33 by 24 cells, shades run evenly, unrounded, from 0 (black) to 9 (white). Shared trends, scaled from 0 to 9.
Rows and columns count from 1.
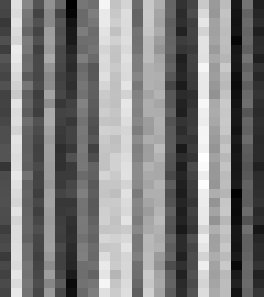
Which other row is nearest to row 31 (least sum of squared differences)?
4
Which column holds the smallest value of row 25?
22
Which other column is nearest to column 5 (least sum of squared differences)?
20
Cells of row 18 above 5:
10
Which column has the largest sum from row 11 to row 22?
19
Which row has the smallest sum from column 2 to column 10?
17
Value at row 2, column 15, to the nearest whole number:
6
